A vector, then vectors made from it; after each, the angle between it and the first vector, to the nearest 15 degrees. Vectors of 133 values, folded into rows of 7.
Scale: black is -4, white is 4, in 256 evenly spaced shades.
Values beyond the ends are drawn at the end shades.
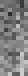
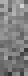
135 degrees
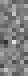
90 degrees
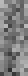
60 degrees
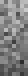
120 degrees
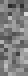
60 degrees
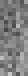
45 degrees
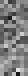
75 degrees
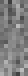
60 degrees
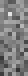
135 degrees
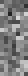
60 degrees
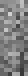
165 degrees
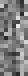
45 degrees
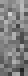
150 degrees
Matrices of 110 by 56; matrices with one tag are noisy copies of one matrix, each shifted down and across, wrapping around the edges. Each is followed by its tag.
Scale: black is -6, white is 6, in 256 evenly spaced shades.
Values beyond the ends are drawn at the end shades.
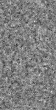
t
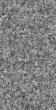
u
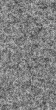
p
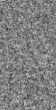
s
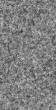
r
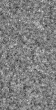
t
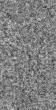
t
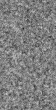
t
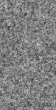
r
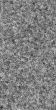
r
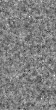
u
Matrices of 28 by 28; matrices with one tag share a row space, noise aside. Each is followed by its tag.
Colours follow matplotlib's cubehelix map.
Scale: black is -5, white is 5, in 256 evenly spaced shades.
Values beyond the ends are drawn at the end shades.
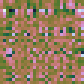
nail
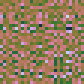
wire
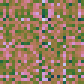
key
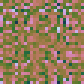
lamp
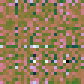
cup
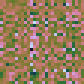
cup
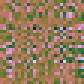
nail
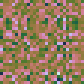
lamp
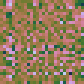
nail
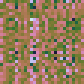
cup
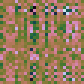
cup
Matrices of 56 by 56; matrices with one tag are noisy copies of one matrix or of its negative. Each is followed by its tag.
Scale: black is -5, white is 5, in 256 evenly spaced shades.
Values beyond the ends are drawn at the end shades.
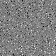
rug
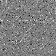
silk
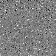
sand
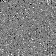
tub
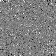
tub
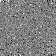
tub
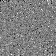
tub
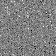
rug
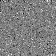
tub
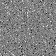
rug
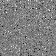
sand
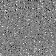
sand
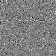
silk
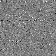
silk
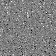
rug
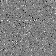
silk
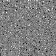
sand
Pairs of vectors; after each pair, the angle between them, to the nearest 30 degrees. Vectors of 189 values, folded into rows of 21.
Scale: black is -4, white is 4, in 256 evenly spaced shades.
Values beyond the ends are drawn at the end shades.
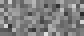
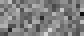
60 degrees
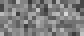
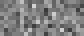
60 degrees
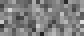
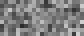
60 degrees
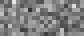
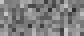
120 degrees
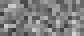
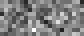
60 degrees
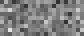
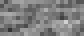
120 degrees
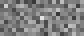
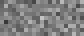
30 degrees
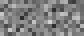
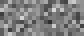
150 degrees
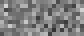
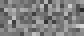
120 degrees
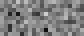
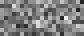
90 degrees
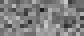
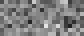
30 degrees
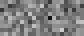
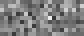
150 degrees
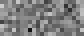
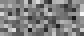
60 degrees
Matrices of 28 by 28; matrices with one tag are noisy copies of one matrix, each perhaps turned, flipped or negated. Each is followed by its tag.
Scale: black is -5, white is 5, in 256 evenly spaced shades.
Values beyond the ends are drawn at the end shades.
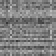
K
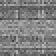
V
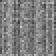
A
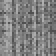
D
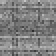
V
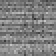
D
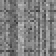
K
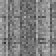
V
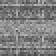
V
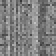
K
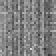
D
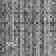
D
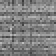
D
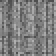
A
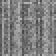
A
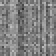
K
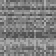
K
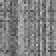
K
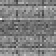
V
